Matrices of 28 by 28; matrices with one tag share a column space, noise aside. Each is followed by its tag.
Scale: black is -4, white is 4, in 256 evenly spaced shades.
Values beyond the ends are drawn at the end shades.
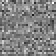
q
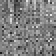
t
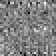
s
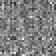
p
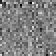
s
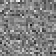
q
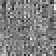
p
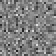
q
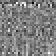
s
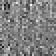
p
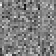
p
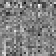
s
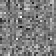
p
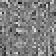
s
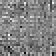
p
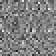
q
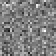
s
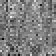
p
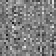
t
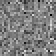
q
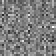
t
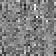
p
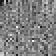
t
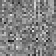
t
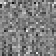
s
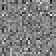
q
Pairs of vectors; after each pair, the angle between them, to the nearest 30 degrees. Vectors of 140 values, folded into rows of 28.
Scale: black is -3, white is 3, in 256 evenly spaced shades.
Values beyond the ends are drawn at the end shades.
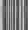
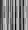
150 degrees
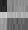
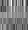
60 degrees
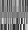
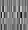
60 degrees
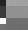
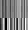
90 degrees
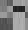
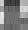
90 degrees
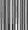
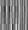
30 degrees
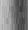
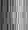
150 degrees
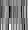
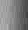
90 degrees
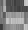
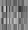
60 degrees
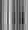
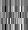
120 degrees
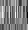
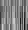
120 degrees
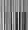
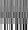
60 degrees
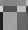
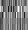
60 degrees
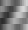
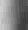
120 degrees
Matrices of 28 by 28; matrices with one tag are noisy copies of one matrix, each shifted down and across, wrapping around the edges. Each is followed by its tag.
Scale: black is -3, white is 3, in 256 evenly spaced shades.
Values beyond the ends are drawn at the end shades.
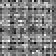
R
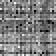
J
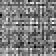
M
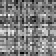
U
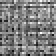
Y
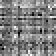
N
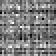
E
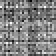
J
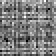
M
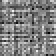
Y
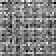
Y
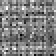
E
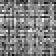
M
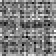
R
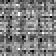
R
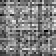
U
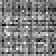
E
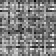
M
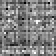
E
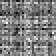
E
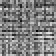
Y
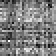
N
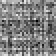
U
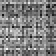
J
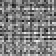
Y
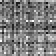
U
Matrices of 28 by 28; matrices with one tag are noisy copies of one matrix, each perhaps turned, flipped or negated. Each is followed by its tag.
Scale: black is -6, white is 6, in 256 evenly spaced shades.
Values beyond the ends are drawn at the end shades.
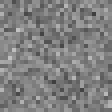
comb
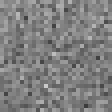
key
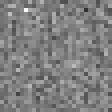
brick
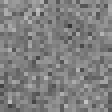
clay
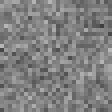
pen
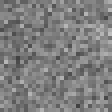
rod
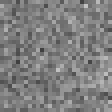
rod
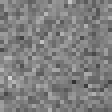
rod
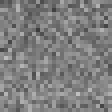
rod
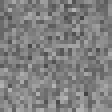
key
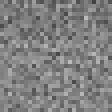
key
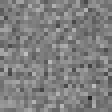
key
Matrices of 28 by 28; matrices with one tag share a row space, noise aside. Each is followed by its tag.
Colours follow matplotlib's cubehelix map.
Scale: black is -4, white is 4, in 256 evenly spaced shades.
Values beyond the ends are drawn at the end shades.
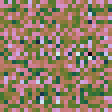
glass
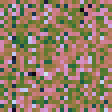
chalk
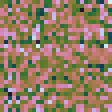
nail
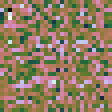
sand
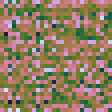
nail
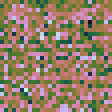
glass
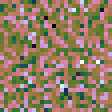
chalk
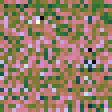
glass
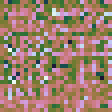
nail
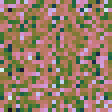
sand
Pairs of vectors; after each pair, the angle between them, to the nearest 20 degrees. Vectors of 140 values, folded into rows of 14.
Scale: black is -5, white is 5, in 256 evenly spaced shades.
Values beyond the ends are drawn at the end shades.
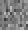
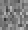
20 degrees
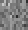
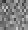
100 degrees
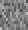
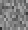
140 degrees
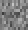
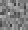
80 degrees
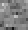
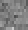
140 degrees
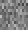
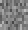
120 degrees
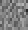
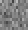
120 degrees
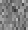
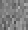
100 degrees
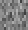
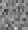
100 degrees
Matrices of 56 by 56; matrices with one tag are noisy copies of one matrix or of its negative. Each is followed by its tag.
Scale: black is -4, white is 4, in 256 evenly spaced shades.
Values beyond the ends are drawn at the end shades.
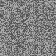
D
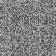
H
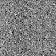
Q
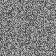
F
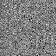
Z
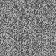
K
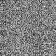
H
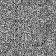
F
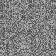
Z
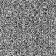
K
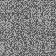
Q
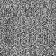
K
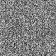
Q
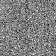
Z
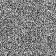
F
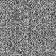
Q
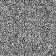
F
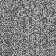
K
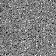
Z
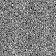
F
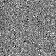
Q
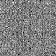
Q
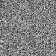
Z
